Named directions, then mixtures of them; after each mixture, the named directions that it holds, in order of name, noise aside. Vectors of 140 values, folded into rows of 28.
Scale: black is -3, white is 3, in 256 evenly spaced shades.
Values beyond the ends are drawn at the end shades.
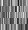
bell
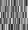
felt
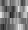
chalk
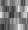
chalk.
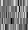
bell, felt.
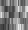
chalk.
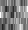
chalk, felt.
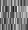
bell, chalk, felt.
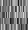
bell.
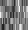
bell, chalk, felt.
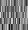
felt.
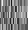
bell, felt.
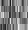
bell, chalk, felt.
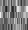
bell, chalk, felt.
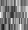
chalk, felt.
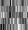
bell, chalk, felt.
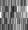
bell, chalk, felt.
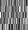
felt.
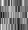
bell, chalk, felt.
